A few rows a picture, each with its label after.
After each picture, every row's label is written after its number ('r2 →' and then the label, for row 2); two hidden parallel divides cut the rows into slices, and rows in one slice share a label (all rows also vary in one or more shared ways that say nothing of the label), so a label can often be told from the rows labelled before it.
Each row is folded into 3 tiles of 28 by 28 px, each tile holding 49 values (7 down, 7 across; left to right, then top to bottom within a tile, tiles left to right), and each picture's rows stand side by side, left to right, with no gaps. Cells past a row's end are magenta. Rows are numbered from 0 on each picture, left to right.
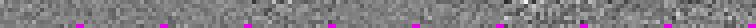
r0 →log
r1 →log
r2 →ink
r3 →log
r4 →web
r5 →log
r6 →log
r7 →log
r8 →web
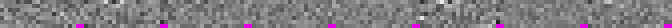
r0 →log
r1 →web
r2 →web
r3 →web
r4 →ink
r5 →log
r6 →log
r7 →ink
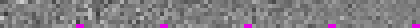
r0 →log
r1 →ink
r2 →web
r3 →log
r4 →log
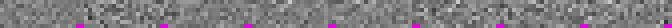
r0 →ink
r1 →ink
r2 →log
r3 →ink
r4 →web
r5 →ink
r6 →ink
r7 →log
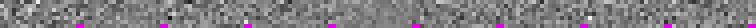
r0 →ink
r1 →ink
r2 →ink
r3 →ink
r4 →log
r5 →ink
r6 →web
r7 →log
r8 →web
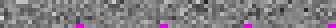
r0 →web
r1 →ink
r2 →ink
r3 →log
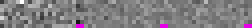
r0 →web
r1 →ink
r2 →web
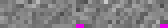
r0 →web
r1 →ink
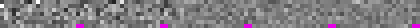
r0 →ink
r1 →log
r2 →log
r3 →web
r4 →log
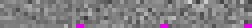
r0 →log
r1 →ink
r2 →log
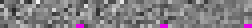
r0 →ink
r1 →ink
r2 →web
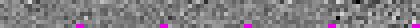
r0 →ink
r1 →web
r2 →web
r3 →web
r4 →web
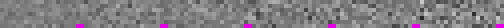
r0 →web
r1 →ink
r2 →log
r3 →web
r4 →log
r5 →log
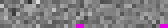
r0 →web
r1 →web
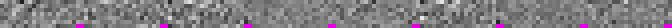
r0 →log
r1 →ink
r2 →ink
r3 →ink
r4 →web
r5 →log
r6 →ink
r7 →web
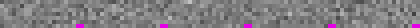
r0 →ink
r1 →log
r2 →web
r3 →log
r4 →web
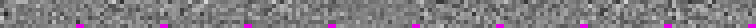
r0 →log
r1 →ink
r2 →ink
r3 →log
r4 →ink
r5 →log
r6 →web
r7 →web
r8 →log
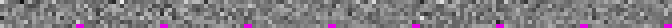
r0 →web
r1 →log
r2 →web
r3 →log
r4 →web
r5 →log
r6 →log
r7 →ink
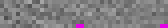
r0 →ink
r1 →ink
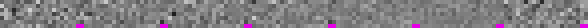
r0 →ink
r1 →log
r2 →log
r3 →web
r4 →log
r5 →web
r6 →log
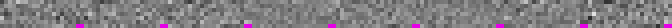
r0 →web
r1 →ink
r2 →log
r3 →ink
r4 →log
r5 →log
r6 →web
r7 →web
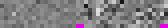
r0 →web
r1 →log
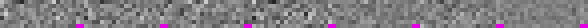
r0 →ink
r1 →log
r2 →ink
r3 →log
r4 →ink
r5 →log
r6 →web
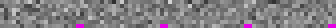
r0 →ink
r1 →log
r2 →log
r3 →log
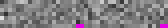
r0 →log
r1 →ink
